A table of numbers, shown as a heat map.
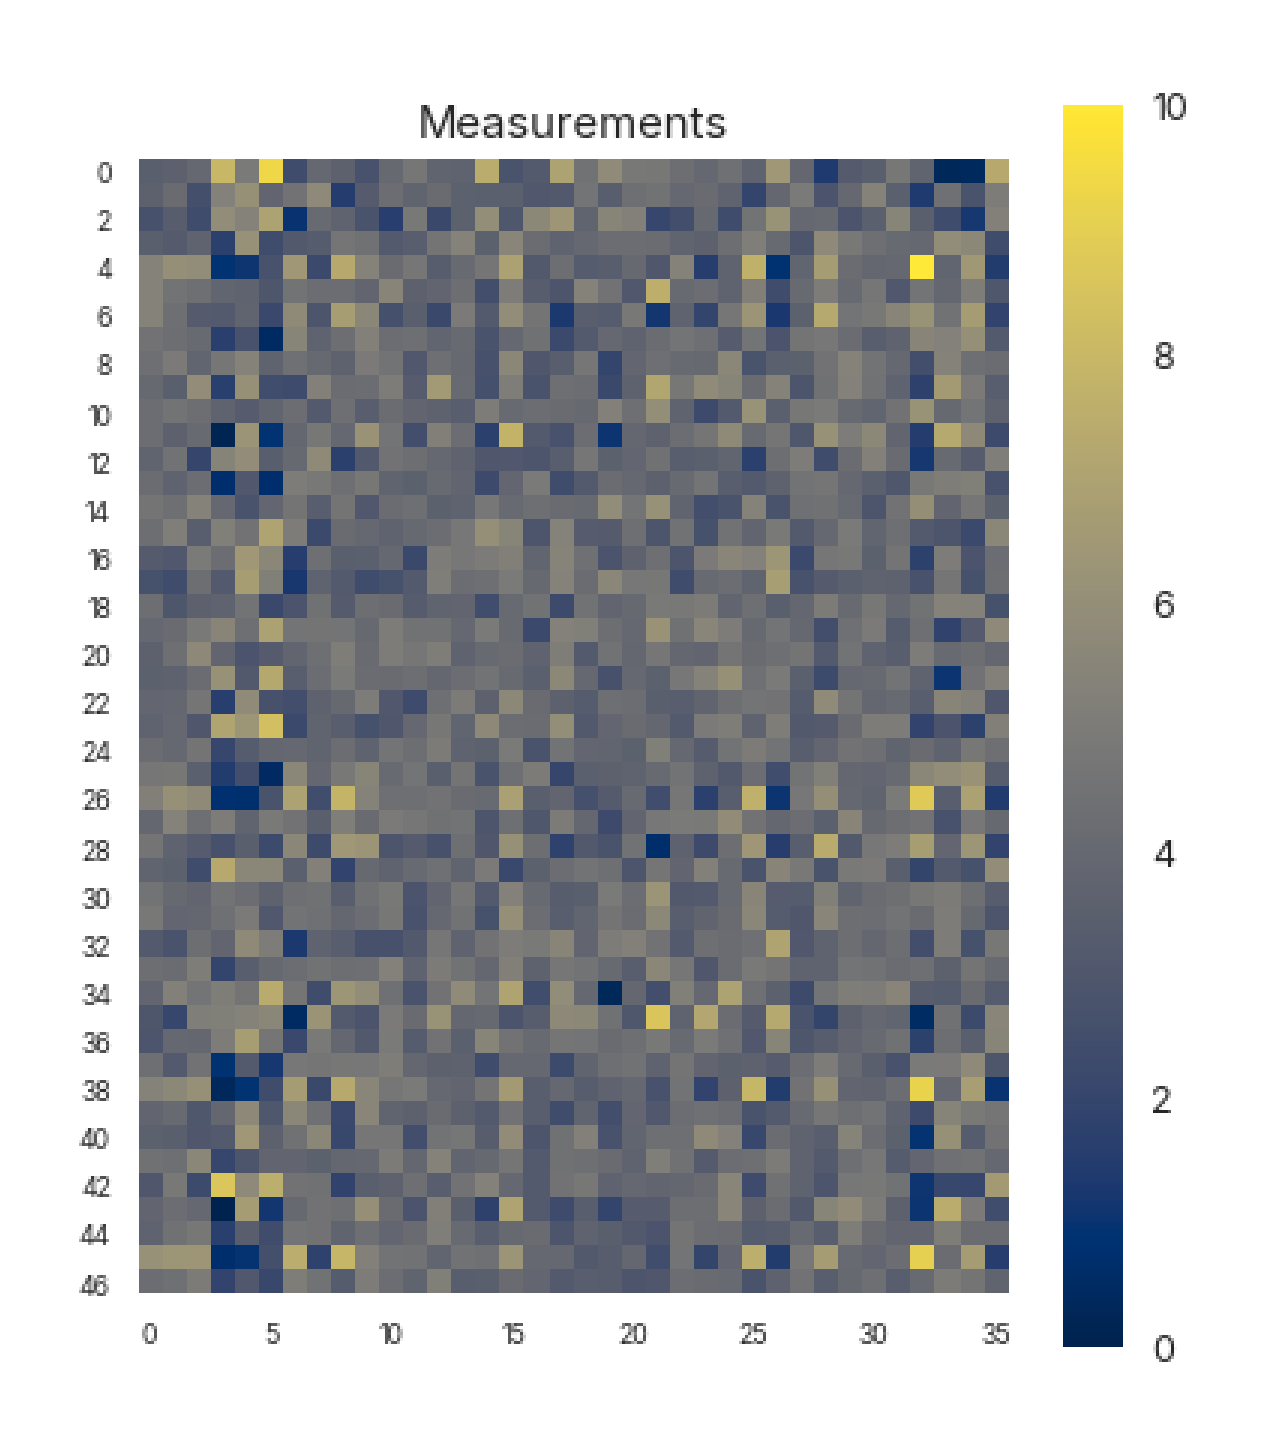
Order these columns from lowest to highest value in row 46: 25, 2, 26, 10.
25, 26, 10, 2
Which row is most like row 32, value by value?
17
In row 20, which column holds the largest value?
2
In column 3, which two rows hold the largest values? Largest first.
42, 0
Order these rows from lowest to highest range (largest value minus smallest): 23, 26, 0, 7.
7, 23, 26, 0
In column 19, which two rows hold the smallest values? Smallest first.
34, 11
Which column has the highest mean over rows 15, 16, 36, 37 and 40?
4
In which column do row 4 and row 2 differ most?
32
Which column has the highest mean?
15
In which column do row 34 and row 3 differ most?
5
